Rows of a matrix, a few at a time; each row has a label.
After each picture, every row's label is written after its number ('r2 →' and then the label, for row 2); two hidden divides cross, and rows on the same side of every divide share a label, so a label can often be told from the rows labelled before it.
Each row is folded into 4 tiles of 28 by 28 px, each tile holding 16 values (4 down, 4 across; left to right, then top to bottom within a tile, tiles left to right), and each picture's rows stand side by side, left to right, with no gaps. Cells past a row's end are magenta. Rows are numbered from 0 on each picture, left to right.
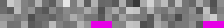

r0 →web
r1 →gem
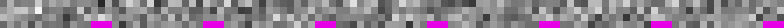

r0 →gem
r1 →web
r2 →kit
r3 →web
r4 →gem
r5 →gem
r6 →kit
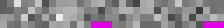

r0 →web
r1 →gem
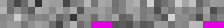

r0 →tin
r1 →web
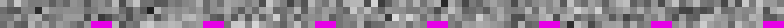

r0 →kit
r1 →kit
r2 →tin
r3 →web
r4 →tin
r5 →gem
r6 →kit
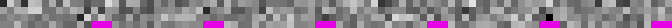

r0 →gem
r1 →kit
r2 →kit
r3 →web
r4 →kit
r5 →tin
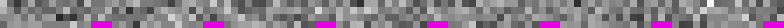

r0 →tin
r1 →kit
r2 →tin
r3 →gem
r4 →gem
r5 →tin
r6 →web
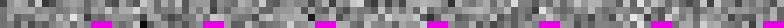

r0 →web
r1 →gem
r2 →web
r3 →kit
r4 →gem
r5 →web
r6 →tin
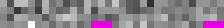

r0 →kit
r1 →tin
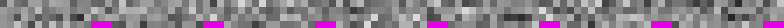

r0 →gem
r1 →gem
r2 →web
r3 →kit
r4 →gem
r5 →web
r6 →tin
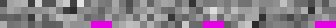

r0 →web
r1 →tin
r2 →gem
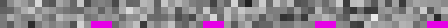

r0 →web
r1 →gem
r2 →gem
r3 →kit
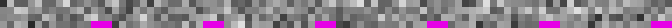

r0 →gem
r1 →tin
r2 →tin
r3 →web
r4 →gem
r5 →gem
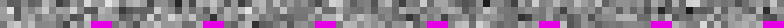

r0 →tin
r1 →kit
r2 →gem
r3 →tin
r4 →tin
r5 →web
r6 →kit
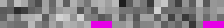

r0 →kit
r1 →tin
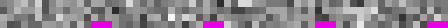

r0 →web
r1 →web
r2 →kit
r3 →gem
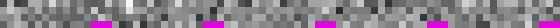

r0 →gem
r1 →web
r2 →tin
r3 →kit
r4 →web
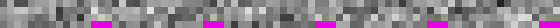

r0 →gem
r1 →gem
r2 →gem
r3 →kit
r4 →kit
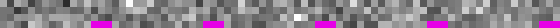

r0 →kit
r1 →web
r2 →web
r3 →web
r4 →web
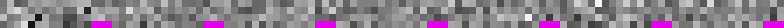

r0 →gem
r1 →gem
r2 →kit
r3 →kit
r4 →kit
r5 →web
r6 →web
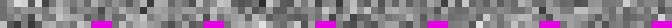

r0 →web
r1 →tin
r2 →tin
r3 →web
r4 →kit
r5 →gem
